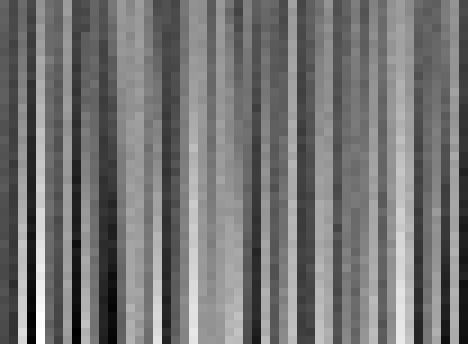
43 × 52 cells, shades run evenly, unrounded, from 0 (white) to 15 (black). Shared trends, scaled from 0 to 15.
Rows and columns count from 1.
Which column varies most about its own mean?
18
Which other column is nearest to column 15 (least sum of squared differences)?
37
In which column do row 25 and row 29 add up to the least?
5
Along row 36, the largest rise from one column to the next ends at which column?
4
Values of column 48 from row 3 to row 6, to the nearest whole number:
9 9 9 9
